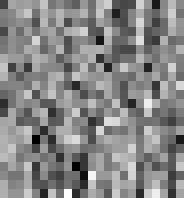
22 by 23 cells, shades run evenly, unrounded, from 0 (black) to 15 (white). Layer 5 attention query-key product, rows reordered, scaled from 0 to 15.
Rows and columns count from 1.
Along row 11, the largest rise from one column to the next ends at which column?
21
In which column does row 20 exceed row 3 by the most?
12
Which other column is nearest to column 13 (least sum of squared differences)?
3
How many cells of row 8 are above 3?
21
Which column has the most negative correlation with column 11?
17
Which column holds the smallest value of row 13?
7
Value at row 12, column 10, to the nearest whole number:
8
